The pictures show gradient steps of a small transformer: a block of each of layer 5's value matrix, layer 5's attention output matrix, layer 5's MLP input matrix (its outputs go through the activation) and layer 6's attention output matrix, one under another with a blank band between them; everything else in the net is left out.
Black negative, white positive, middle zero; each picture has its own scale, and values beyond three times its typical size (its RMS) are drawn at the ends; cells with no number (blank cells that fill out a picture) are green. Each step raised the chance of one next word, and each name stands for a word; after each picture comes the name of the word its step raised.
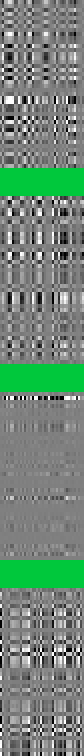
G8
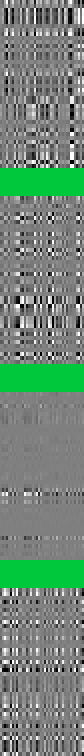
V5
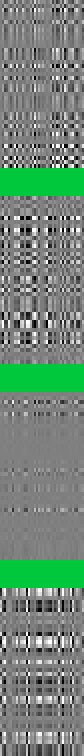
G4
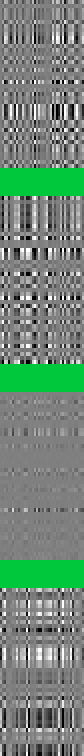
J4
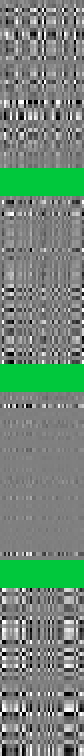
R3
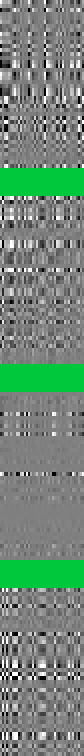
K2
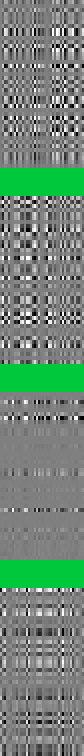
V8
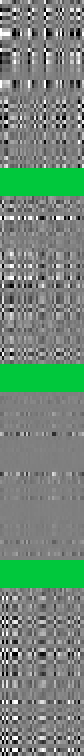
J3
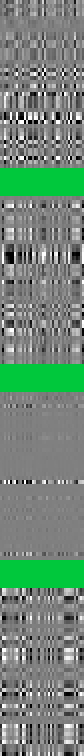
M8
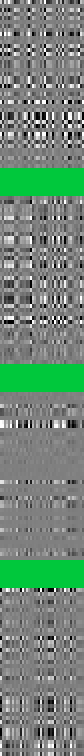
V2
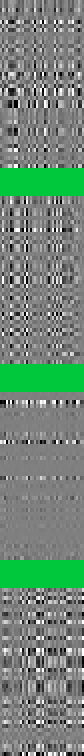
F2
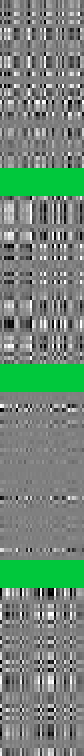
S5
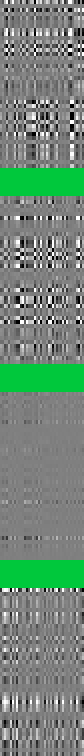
V2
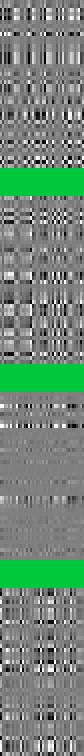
V5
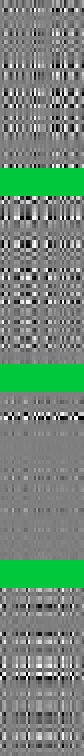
K2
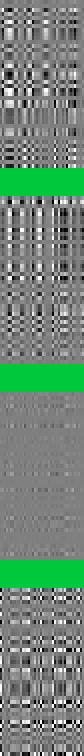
F2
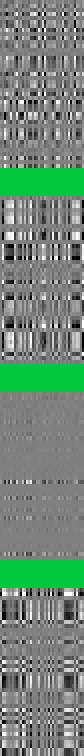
S5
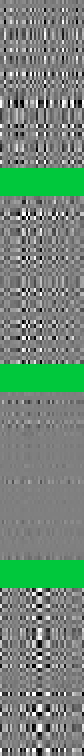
R3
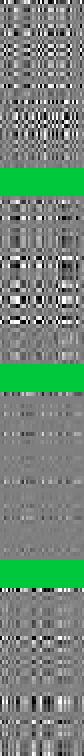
V2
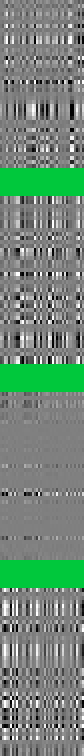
J4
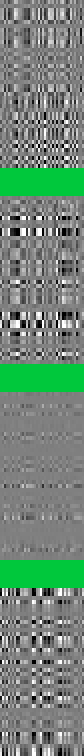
G4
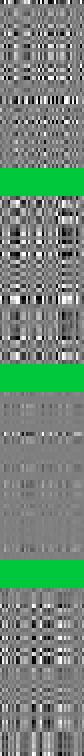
G8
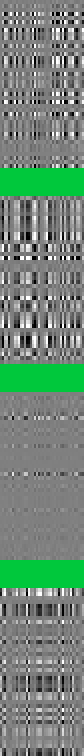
S5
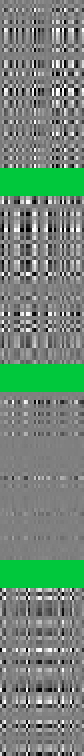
F2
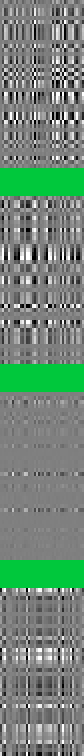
M8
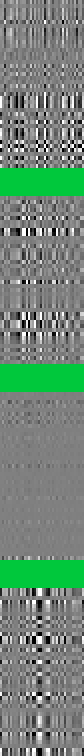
G4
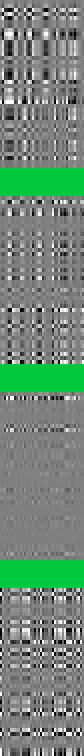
R3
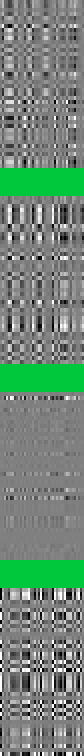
S5
